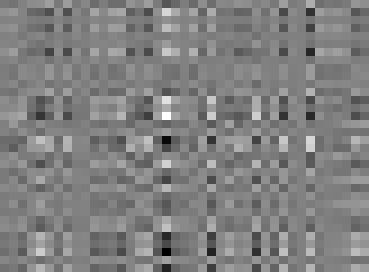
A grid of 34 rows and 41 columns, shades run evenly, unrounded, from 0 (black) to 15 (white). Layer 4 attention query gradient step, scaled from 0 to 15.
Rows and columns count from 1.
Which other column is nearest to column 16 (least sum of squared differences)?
30
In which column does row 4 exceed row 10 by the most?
19
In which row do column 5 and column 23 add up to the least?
15
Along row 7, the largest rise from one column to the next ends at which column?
36
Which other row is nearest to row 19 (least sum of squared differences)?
12
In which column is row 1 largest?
35
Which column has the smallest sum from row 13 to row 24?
5
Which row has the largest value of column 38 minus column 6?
7
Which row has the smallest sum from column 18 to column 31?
32
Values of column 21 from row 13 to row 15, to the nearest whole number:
8 8 8
